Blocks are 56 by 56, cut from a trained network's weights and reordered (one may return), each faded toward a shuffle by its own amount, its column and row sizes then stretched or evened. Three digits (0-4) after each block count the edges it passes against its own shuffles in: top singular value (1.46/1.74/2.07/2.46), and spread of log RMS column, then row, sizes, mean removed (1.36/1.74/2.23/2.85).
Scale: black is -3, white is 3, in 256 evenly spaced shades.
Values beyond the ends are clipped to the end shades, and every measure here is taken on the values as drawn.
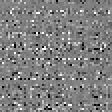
1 2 4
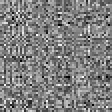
3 3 2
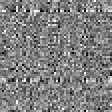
3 2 2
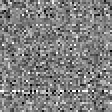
1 0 3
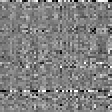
3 1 4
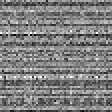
4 0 4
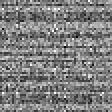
3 2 0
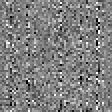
1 4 0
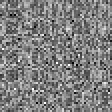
3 0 1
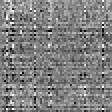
3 4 1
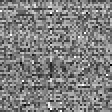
1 3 0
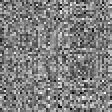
3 3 1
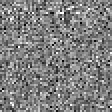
1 0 1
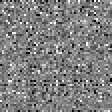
0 0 3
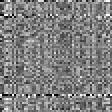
4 2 4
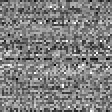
1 1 3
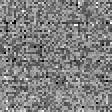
0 2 2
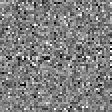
1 2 2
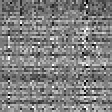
3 4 0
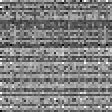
4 2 3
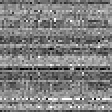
4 1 4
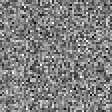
1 1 0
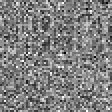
2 1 0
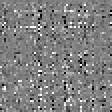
1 4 3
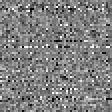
0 2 4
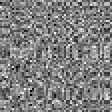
4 1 0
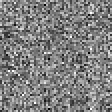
1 1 0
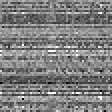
4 0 4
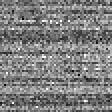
3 0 1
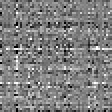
2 4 3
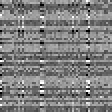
4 3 1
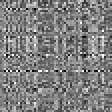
4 3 4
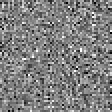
2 2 0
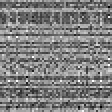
4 2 0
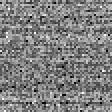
1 0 0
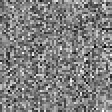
1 2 0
